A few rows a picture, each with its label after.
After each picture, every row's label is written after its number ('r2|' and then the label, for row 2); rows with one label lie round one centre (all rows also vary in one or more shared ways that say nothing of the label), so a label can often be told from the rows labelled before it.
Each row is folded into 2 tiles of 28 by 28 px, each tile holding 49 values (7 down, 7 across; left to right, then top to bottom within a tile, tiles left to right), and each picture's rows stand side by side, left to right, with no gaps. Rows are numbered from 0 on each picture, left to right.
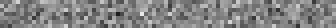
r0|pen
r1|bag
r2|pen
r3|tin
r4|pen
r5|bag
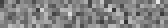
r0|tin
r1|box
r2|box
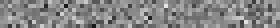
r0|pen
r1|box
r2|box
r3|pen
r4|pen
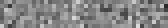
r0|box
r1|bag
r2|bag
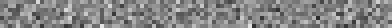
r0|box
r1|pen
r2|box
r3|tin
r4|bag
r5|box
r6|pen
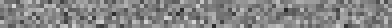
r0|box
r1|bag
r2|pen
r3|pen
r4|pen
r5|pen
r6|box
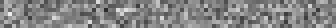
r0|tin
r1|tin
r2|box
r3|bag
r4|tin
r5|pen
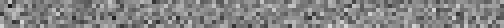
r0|box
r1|tin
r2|box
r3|bag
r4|box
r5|pen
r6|tin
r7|bag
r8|bag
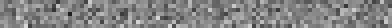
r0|bag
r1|pen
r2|bag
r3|tin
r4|bag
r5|tin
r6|box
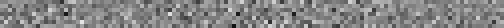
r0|pen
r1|pen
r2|bag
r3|tin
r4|pen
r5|tin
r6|pen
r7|bag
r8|box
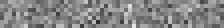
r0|bag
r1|box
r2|bag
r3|bag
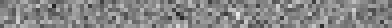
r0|bag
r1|pen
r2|tin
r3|tin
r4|box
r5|bag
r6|bag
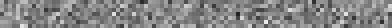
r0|bag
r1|tin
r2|tin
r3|tin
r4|bag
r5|tin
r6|box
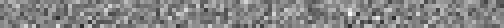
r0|bag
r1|box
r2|pen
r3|box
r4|box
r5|bag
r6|bag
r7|bag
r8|bag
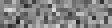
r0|pen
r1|tin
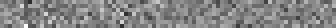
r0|tin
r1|box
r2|box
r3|tin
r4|box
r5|tin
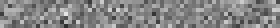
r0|box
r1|box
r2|box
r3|box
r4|bag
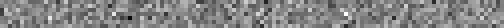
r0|box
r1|tin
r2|tin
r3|bag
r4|box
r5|tin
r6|box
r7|box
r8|box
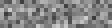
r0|pen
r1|box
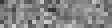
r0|tin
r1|tin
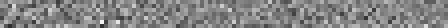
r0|box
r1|tin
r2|tin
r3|box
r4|box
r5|pen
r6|pen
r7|bag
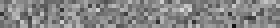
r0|pen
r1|tin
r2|pen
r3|tin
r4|pen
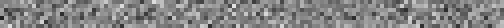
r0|bag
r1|pen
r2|pen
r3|bag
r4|tin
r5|tin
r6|tin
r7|bag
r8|box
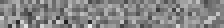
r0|pen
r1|bag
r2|box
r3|bag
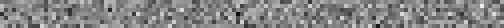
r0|pen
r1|pen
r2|bag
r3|tin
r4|box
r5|pen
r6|bag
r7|bag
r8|tin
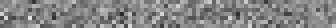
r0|bag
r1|pen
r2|bag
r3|pen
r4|bag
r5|pen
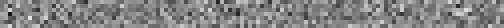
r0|bag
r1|pen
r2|bag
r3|tin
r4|pen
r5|pen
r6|tin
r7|pen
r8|box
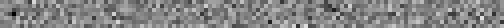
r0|pen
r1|box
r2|tin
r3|bag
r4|box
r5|tin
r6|box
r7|box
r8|pen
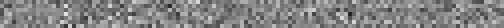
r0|box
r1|tin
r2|box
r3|bag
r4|box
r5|box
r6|box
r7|bag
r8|tin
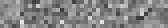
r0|bag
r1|tin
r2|pen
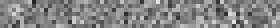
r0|bag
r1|box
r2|box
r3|tin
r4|box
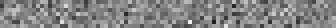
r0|tin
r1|tin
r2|box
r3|pen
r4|box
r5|tin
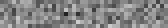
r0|bag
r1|pen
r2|tin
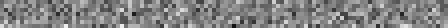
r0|tin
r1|bag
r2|bag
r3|tin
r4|pen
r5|tin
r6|bag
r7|tin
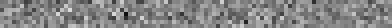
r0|tin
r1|tin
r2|tin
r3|tin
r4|tin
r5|box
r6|bag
